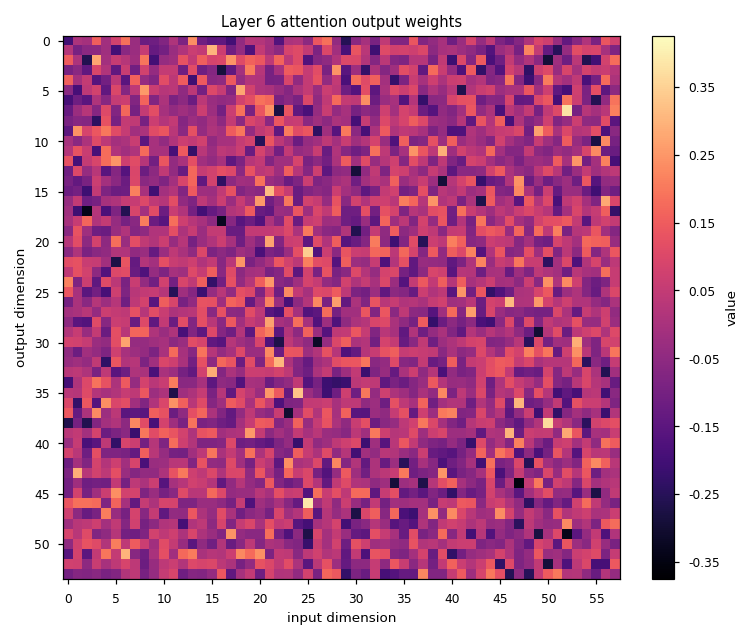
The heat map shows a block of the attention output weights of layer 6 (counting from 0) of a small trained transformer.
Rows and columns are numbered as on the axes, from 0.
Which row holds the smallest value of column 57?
17
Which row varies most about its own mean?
2
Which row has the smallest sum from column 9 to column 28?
34
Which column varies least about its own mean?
10
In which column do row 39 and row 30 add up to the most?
53
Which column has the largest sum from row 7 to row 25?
23
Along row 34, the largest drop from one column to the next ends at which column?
12
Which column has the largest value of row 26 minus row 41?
49
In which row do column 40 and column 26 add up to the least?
9
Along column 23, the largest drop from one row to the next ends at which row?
26
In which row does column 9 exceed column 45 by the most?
7
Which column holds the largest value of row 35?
24
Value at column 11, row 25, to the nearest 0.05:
-0.25
